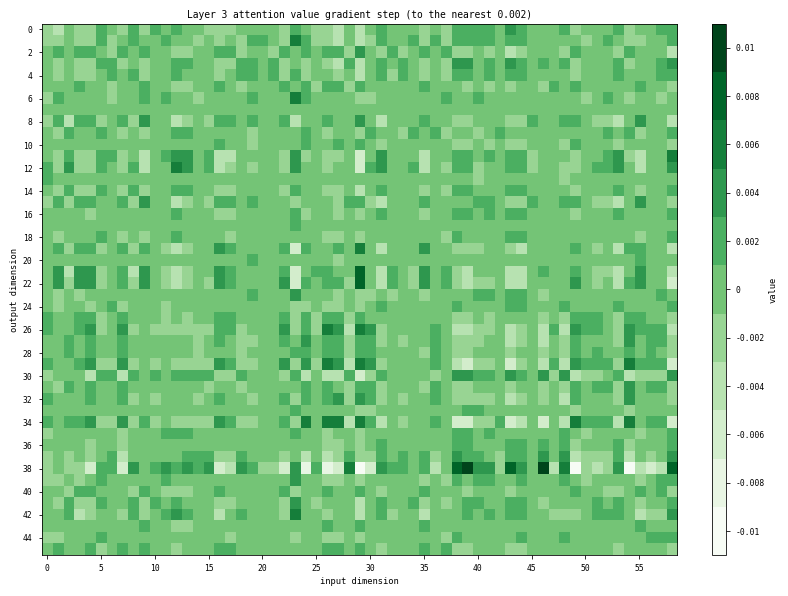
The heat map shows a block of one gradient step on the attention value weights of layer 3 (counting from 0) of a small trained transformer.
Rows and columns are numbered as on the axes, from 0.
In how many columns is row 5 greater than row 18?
16
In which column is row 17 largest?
23
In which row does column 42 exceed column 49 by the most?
38
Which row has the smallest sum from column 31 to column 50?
34
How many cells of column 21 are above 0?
2
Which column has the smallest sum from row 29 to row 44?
29
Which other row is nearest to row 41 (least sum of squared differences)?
14
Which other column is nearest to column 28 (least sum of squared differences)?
18
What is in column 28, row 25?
-0.002
